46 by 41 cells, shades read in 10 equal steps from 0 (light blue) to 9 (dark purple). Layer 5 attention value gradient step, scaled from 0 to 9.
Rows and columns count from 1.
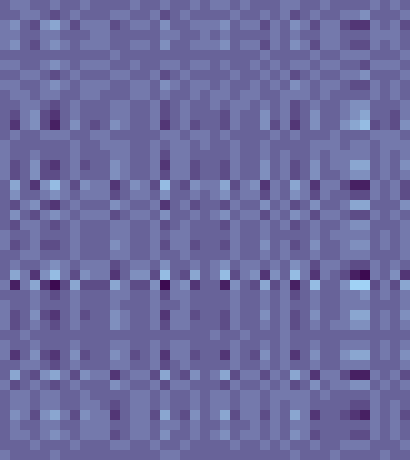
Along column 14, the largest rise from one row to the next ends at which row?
29
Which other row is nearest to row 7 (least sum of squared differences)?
9
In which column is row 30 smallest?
37
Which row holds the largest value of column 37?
28
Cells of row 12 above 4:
26
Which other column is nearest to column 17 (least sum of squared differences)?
6
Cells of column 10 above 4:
29
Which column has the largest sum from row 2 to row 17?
17
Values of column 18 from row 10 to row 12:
5 5 5
